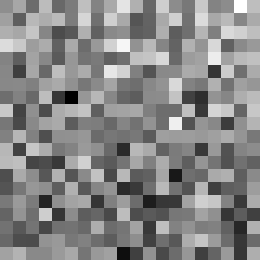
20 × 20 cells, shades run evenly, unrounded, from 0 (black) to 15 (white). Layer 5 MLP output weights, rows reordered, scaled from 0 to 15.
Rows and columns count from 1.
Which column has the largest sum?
20
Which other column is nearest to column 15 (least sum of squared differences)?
6
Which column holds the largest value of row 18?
13
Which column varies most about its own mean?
10
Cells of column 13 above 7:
13
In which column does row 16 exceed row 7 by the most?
16
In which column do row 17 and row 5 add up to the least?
5
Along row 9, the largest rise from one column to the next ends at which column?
17
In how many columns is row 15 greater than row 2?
5
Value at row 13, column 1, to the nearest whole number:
11
